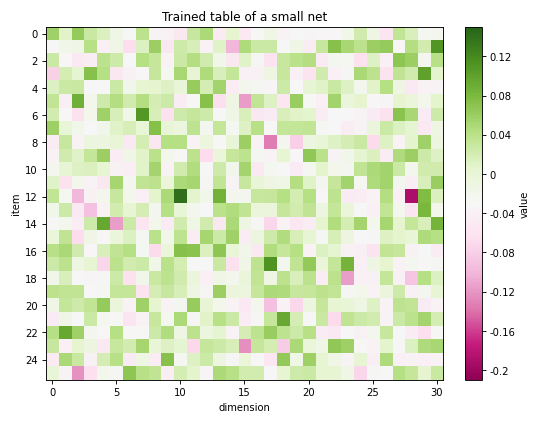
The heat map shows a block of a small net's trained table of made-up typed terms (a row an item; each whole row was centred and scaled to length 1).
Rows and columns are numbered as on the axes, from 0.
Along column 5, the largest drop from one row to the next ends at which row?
14
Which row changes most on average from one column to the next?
12
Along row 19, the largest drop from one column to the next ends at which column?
7
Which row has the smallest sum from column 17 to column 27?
8
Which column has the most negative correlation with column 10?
2
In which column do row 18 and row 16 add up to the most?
10
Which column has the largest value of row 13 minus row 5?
15
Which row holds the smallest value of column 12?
9
